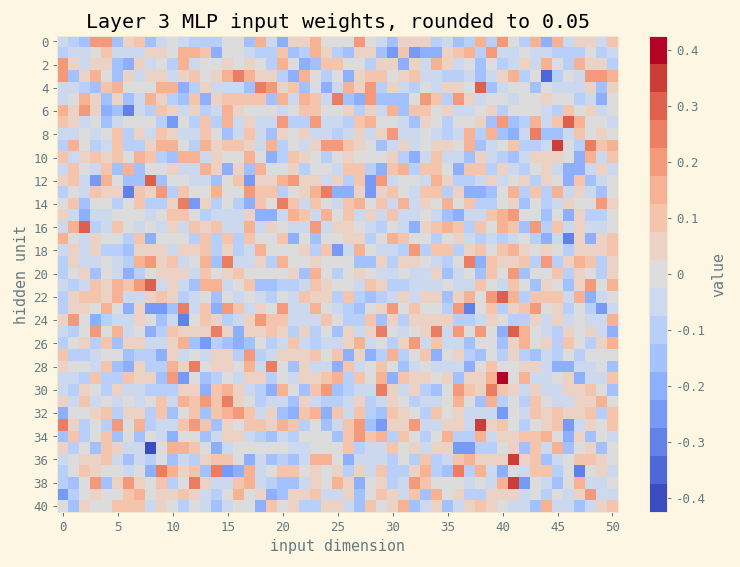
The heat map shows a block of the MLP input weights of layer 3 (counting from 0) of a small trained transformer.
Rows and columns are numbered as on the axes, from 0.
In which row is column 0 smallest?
39
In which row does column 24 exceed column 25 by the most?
13
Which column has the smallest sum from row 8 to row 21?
46
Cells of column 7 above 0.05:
10
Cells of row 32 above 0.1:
3
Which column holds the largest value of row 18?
32
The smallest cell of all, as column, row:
8, 35
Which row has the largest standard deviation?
23
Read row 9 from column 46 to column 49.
0 -0.1 0.25 0.1
